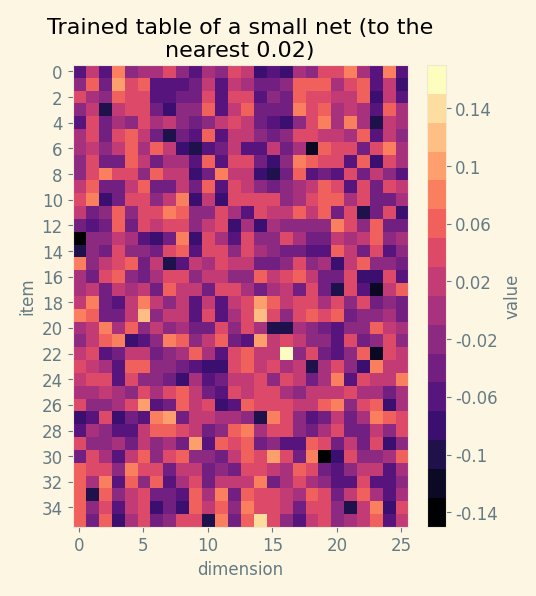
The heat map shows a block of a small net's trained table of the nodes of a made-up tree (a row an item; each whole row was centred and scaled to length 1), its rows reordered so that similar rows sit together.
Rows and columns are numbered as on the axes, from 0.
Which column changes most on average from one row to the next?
7
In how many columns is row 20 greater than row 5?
10
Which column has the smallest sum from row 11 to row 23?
9
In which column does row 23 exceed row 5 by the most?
23
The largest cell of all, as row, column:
22, 16
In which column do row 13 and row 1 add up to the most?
3
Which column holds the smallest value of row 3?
2
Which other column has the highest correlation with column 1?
12
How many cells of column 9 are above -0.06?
25
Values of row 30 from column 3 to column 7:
-0.06 0.02 0.06 -0.02 0.04
